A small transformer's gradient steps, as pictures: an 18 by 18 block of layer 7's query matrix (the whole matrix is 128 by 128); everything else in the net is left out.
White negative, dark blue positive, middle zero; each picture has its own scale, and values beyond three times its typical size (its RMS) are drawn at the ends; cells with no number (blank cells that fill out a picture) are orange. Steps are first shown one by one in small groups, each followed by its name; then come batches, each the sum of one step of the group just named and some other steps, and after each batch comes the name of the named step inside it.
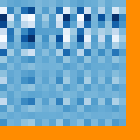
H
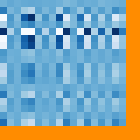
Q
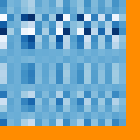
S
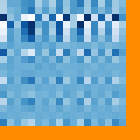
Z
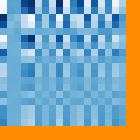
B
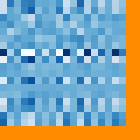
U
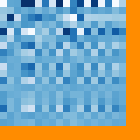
B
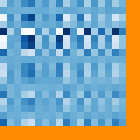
Q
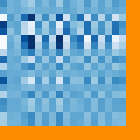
S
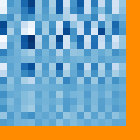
B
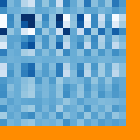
Q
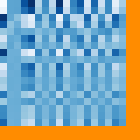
B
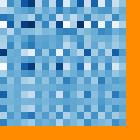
Z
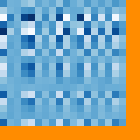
S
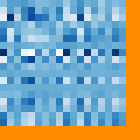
U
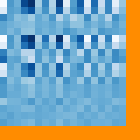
B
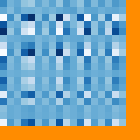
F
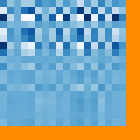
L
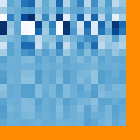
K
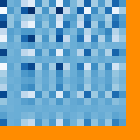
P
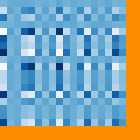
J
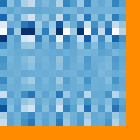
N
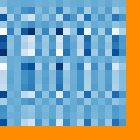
J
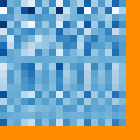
P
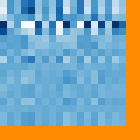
K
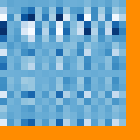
F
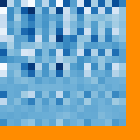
P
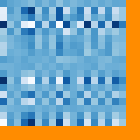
F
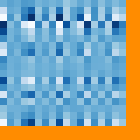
F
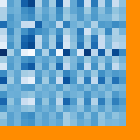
K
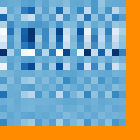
P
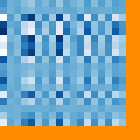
F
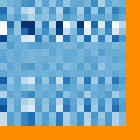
N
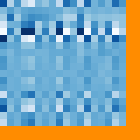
N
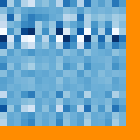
N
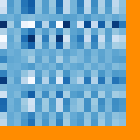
K
